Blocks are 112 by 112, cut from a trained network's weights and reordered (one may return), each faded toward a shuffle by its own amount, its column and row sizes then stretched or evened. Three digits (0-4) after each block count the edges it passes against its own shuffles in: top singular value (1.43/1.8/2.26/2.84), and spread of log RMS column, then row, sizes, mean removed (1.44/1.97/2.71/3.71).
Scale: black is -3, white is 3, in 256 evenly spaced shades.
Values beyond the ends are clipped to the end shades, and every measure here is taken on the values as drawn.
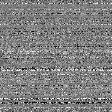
2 0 4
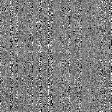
0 4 1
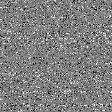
1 0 3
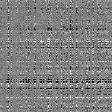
4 4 3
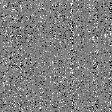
0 3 1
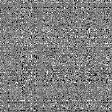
1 3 3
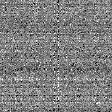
2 3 1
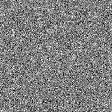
2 0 0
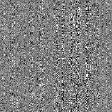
1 4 1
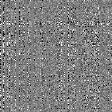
0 4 3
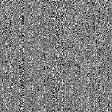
2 4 0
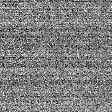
2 2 0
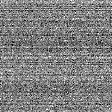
3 2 0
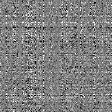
2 4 2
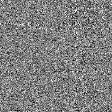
0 2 2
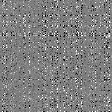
3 4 2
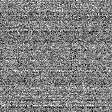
2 1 2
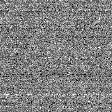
1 1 2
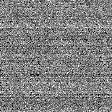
2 2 1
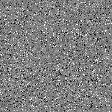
1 1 1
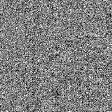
1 1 0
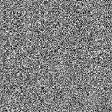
2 1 2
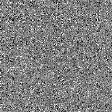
0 2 2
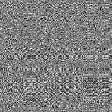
4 0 3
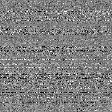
1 0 4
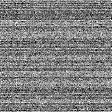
4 2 1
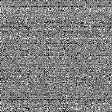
2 3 3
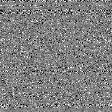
1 0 3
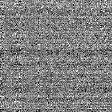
2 3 0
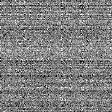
3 3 1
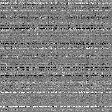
4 2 4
